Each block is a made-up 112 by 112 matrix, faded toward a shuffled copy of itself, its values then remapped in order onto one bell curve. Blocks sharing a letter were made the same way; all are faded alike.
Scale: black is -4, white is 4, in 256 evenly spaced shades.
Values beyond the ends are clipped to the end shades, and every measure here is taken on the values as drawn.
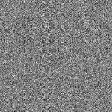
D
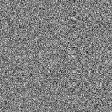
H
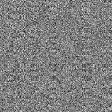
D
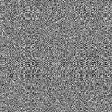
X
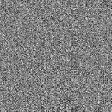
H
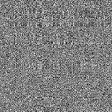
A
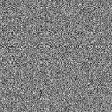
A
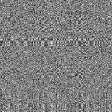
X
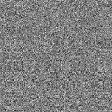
H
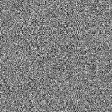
H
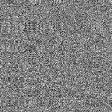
H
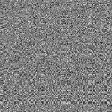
X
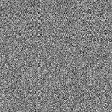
D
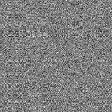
A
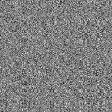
H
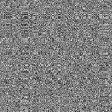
X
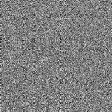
D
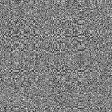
X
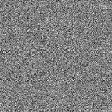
H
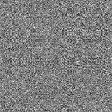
A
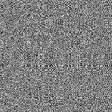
A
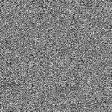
H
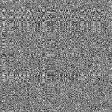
X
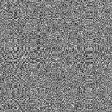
X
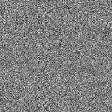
D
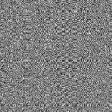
X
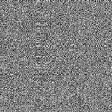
A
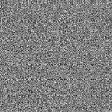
A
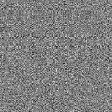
X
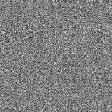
H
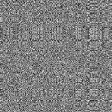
X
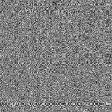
A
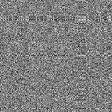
A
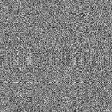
A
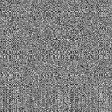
X
